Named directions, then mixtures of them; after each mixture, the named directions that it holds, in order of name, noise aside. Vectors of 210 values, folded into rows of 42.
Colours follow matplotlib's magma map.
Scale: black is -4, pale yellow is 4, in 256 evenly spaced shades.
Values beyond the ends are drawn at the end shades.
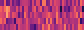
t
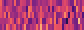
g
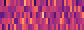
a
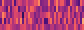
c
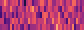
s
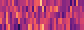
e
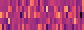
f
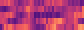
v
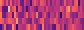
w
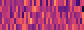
a, c, t.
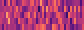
a, e, f.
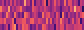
a, t, w.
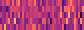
f, g, t.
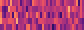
w.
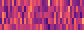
c, t.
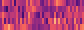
c, v.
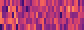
w.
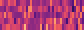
g, v.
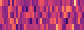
g, s, w.
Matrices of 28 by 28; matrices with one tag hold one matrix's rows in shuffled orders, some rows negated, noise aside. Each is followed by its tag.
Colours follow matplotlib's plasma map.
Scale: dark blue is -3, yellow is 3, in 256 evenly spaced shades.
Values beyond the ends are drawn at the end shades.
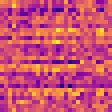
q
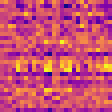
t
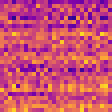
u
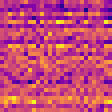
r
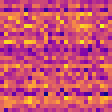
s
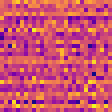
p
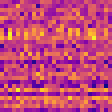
p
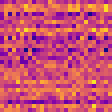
p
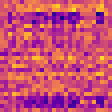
q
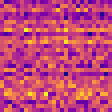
s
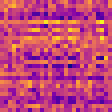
q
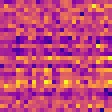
t
